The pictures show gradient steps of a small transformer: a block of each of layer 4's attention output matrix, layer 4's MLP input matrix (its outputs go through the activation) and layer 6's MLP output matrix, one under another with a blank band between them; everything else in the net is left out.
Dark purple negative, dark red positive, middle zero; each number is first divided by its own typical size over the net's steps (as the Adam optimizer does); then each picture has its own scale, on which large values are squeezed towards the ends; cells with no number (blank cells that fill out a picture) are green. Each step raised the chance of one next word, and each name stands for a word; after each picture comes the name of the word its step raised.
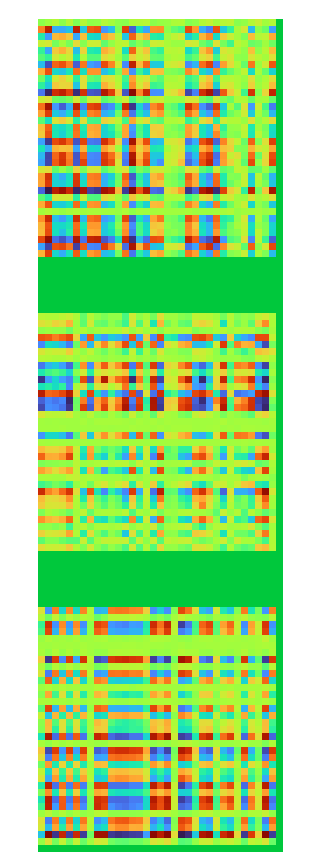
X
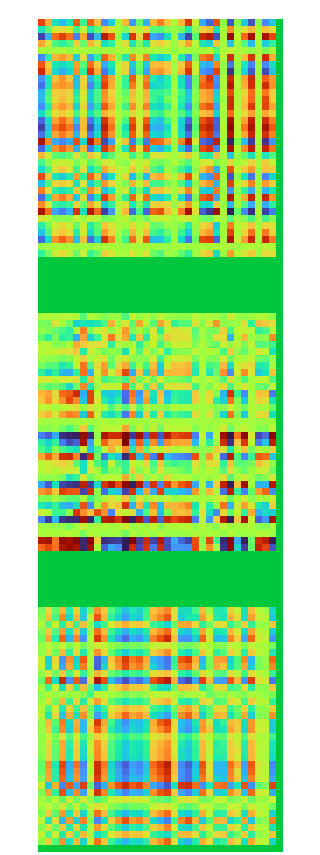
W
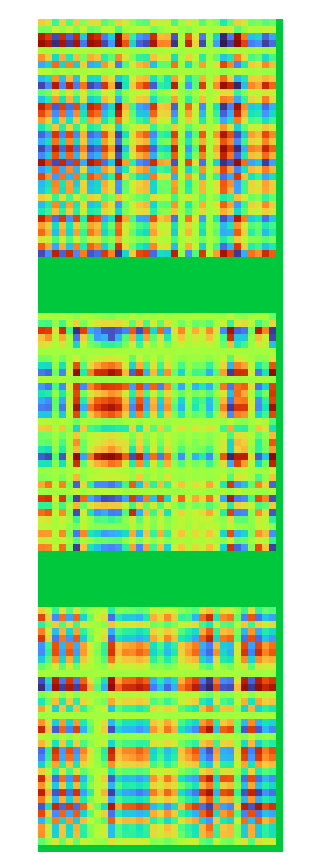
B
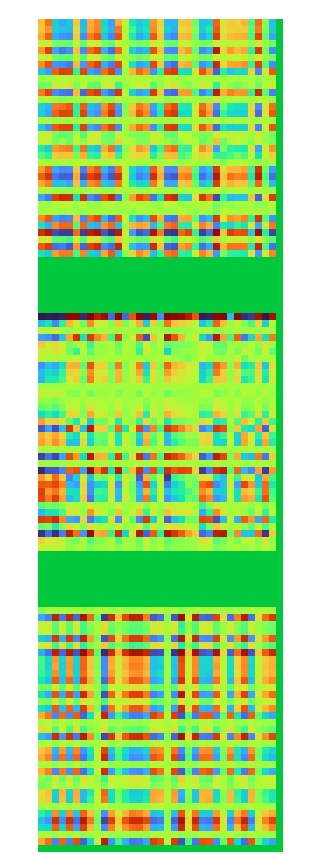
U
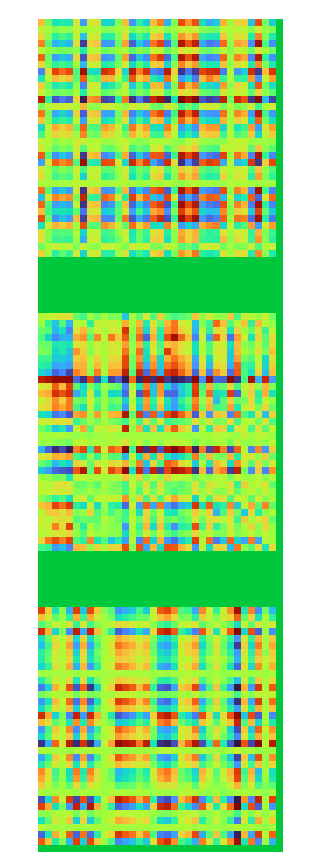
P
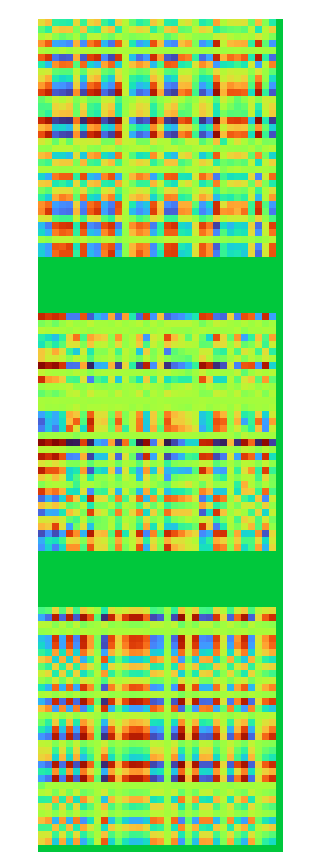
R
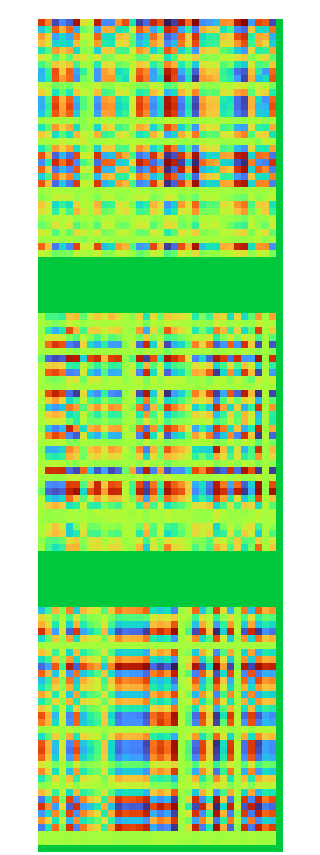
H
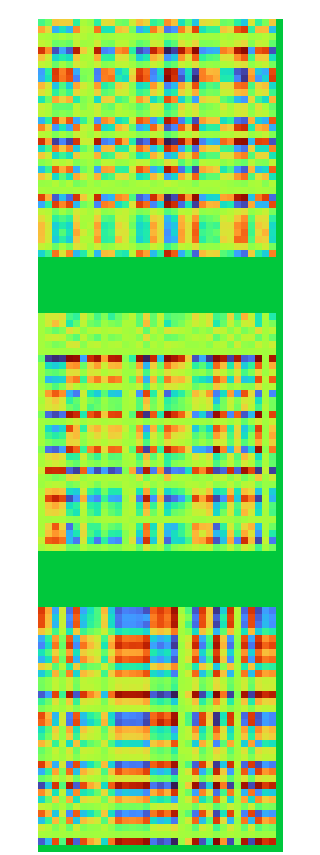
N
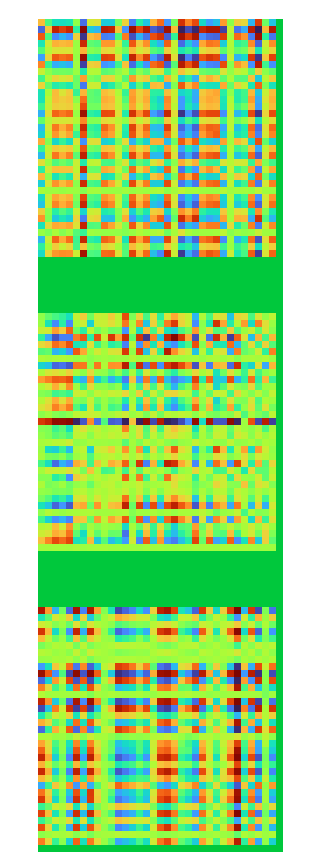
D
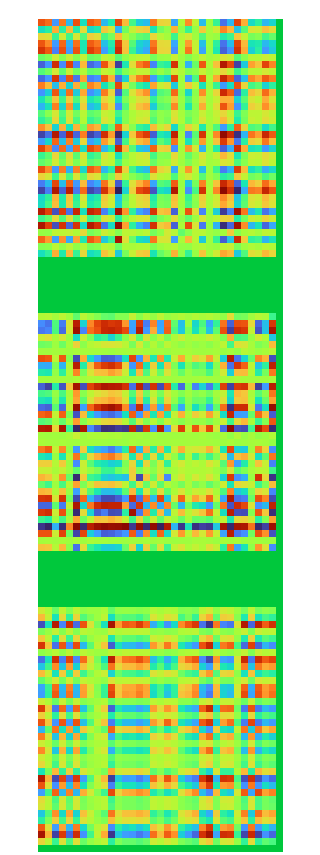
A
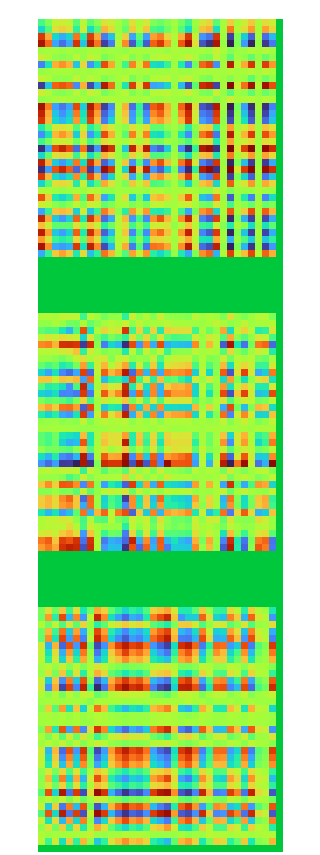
B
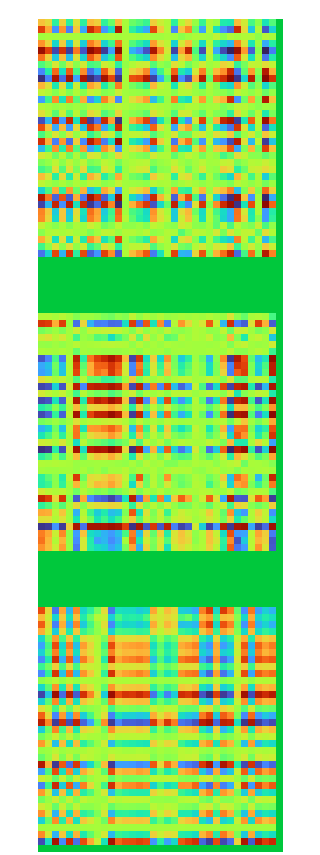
N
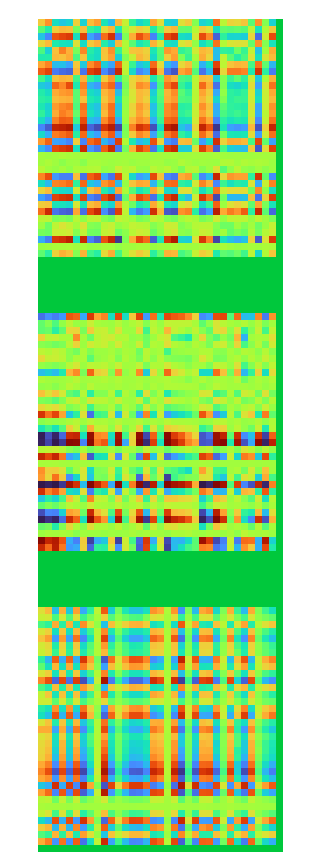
W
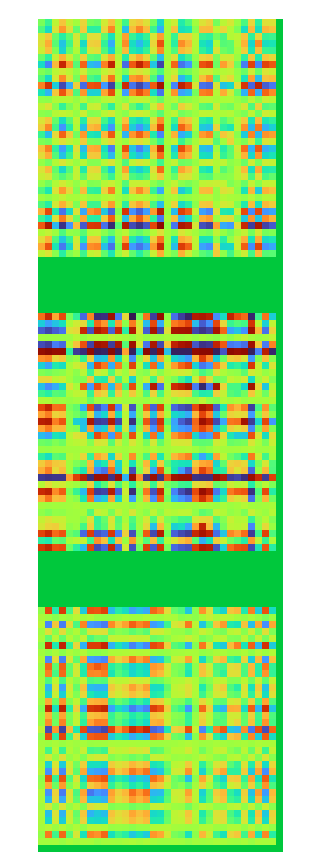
A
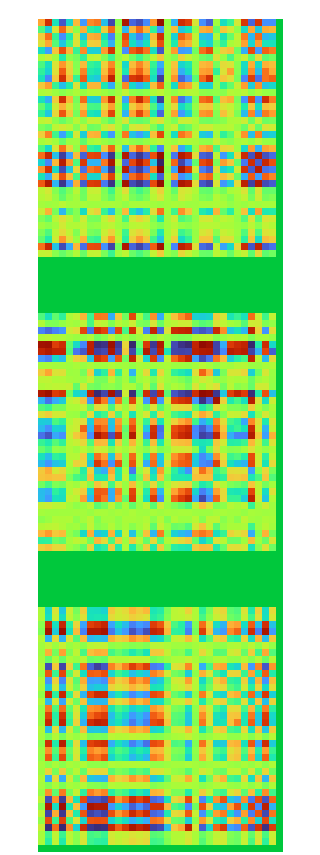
H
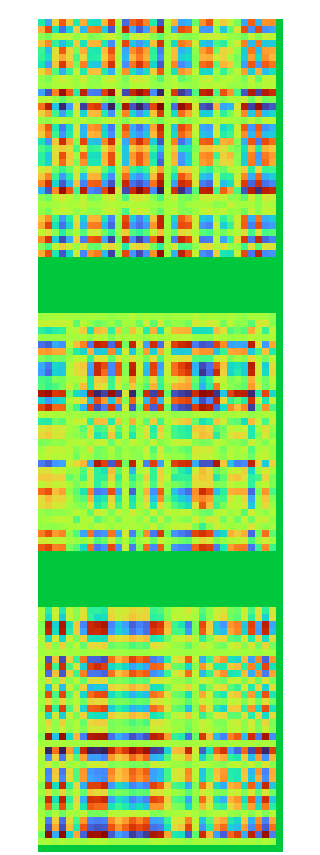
X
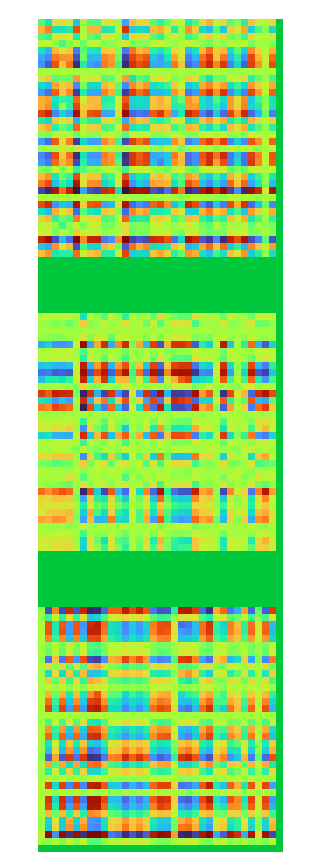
X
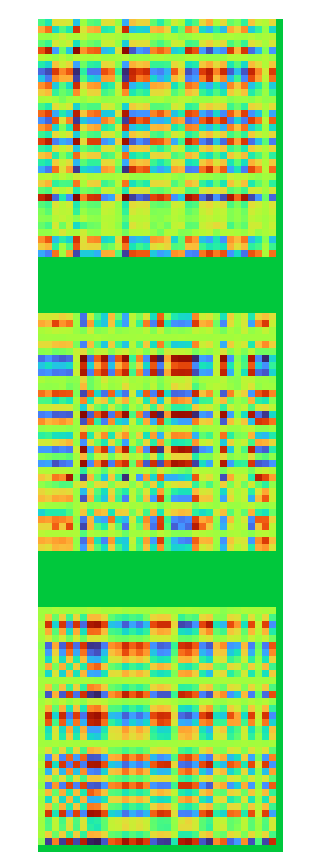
N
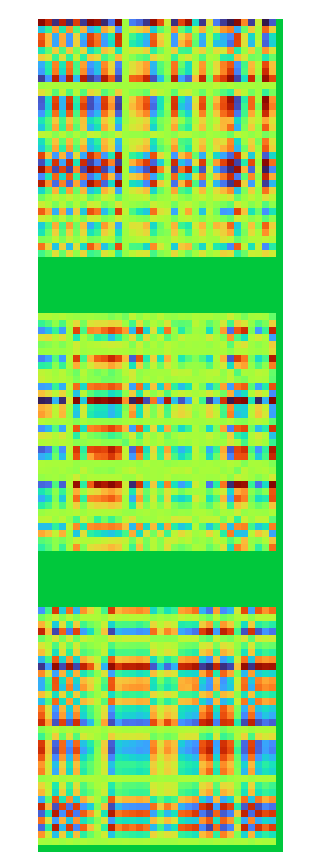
H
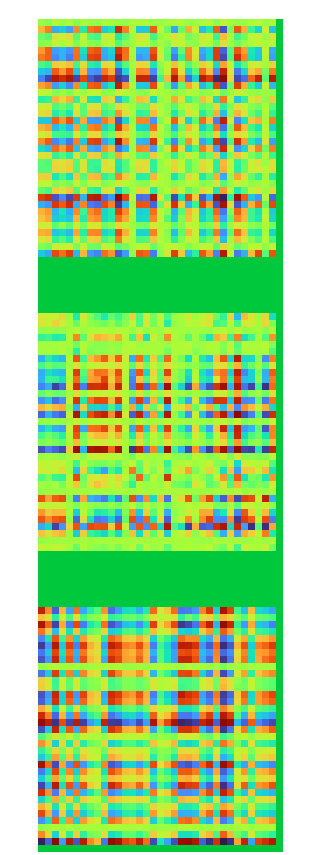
N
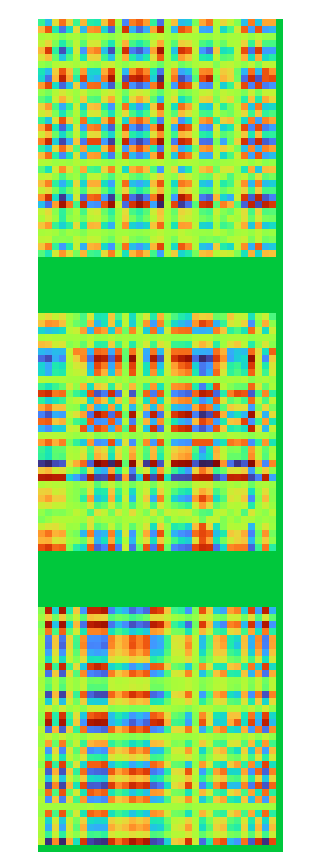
N
